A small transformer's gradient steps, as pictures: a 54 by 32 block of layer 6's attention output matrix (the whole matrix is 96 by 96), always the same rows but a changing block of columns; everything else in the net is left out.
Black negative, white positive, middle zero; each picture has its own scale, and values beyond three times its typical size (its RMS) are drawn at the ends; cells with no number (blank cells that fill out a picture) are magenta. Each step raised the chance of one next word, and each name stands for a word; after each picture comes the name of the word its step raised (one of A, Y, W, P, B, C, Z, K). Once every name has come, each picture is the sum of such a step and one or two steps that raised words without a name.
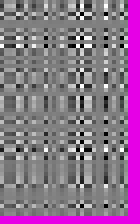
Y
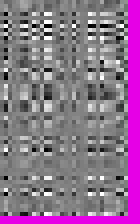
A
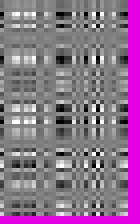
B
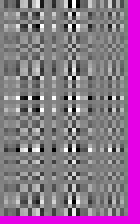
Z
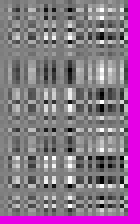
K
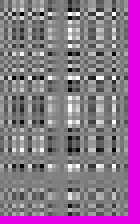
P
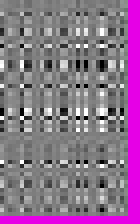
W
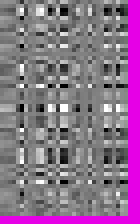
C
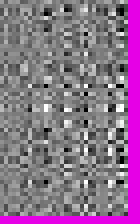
C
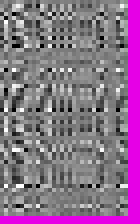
Y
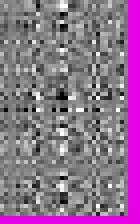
Z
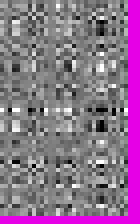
W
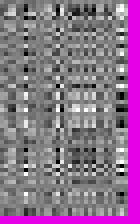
C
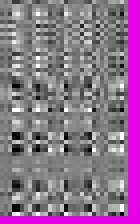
A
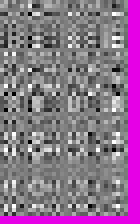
Y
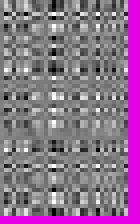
Z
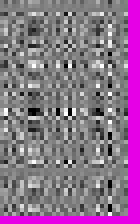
W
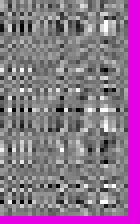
Z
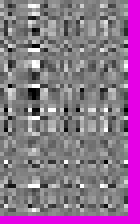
W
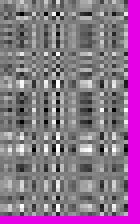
P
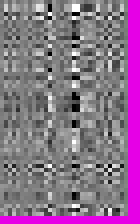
P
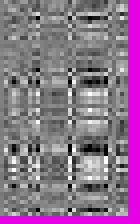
K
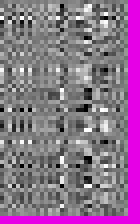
K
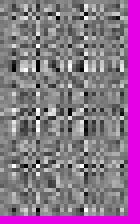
W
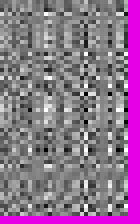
P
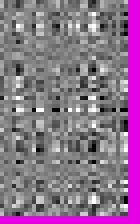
Z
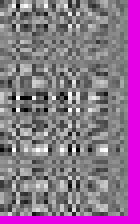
Z
